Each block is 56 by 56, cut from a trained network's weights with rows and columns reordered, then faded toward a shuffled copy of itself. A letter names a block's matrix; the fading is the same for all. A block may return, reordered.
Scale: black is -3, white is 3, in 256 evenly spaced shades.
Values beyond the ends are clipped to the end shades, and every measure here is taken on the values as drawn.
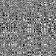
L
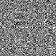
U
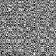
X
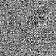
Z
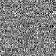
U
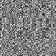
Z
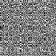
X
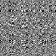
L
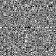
U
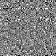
U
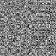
X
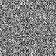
Z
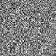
Z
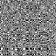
L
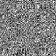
Z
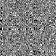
U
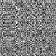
X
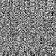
X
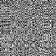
X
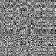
X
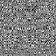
L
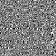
U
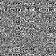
L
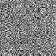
Z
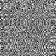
X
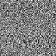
X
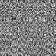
X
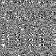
L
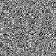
U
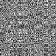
X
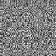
X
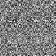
X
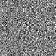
Z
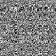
X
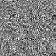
U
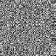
Z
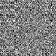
X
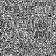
Z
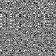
L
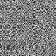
X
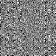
U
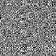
U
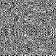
L
